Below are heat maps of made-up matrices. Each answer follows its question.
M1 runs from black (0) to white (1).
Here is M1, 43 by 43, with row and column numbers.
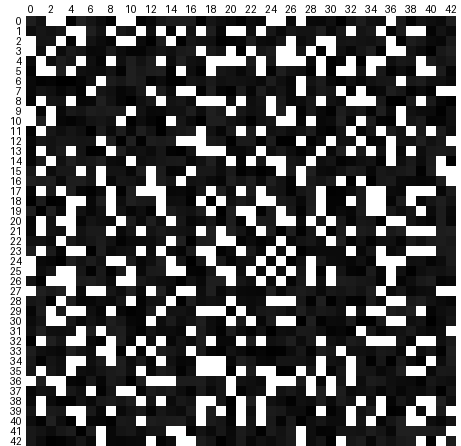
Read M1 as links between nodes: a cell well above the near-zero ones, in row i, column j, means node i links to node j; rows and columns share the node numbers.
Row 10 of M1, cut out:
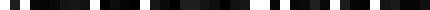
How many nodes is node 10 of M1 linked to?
9
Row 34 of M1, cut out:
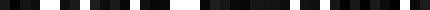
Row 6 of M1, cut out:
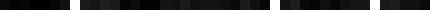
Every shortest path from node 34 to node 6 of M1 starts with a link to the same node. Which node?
node 4
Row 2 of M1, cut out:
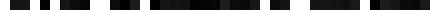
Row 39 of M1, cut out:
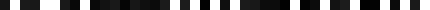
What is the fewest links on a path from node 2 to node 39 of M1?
2
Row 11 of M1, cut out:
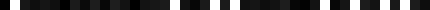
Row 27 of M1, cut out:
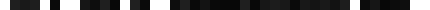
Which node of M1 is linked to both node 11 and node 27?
node 35
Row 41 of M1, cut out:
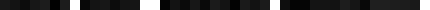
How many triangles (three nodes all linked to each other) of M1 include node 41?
6
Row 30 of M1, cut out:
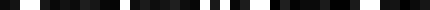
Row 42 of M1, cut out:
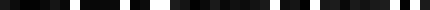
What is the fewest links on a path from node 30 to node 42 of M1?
2
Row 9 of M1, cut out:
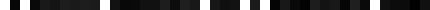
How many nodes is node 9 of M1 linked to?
7
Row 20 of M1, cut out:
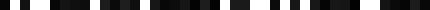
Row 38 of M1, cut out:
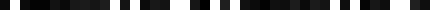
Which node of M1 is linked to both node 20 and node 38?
node 1
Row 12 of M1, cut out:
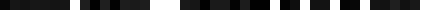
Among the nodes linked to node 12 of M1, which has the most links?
node 17
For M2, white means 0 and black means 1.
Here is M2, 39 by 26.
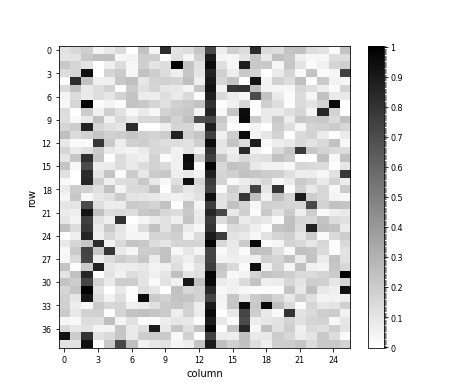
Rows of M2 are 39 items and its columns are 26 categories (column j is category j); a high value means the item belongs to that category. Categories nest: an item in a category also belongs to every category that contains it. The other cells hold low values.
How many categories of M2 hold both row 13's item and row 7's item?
1
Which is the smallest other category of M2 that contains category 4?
2
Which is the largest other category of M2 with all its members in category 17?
3
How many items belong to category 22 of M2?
2
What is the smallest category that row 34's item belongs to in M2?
20
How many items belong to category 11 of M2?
4
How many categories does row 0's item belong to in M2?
3
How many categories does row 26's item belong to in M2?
3
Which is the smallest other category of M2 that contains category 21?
16
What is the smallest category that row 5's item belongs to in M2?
15
